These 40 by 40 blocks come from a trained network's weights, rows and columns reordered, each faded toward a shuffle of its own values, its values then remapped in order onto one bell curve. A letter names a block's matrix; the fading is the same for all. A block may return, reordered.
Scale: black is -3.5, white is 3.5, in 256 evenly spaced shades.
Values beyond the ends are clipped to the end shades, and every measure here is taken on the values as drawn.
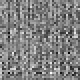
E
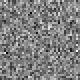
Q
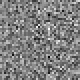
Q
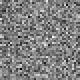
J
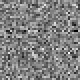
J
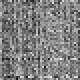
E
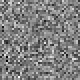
J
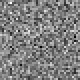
Q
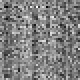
E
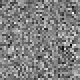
Q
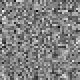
J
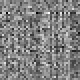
E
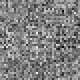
J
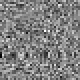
J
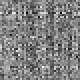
E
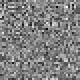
J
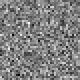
Q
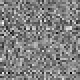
J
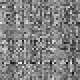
E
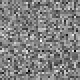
J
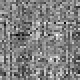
E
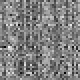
E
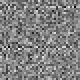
J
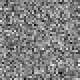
Q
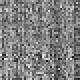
E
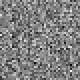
Q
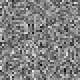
Q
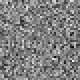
Q
